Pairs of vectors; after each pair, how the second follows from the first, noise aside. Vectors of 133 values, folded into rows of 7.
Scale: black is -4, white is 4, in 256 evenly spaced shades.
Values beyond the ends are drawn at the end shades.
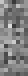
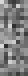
copied.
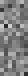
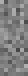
reversed, negated, shrunk.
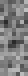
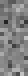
partly zeroed.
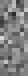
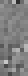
partly zeroed.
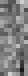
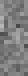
wrapped around, negated, shrunk.
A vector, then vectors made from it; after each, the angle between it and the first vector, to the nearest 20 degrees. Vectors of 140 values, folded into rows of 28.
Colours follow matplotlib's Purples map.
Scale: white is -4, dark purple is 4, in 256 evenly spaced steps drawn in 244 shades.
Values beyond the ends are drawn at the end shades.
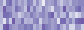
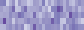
120 degrees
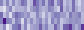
120 degrees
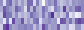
20 degrees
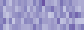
160 degrees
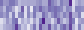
100 degrees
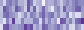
20 degrees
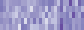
100 degrees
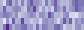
40 degrees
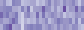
80 degrees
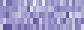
40 degrees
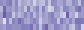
40 degrees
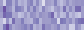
20 degrees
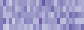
160 degrees
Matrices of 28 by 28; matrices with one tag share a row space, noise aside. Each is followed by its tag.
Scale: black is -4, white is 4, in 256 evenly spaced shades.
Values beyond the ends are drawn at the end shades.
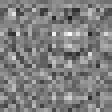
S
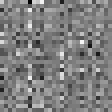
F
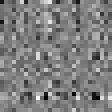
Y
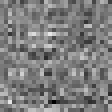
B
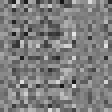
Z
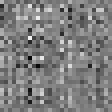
F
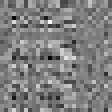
Z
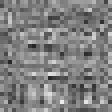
B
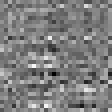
B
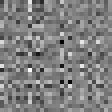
F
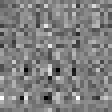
Y
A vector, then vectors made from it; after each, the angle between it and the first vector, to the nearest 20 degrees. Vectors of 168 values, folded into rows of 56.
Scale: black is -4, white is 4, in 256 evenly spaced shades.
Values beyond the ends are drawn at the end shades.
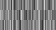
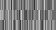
20 degrees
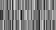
160 degrees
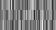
120 degrees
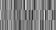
40 degrees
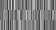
140 degrees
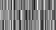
20 degrees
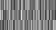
60 degrees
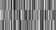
20 degrees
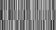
100 degrees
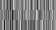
120 degrees
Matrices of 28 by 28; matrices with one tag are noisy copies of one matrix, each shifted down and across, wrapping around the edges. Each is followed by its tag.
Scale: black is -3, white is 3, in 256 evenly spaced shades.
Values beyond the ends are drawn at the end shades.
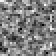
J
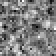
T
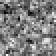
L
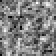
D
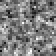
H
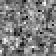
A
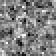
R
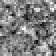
T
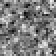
T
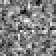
J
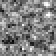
L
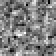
D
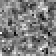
R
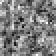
D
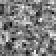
A
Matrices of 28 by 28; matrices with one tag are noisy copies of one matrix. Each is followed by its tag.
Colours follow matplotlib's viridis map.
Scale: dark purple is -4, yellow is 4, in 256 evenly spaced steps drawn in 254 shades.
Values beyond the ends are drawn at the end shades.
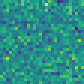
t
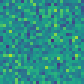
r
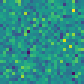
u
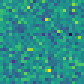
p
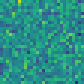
u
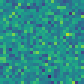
u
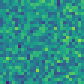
t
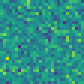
t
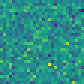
p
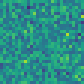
u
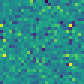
r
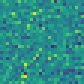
u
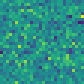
u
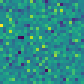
r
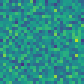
r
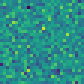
u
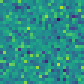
u
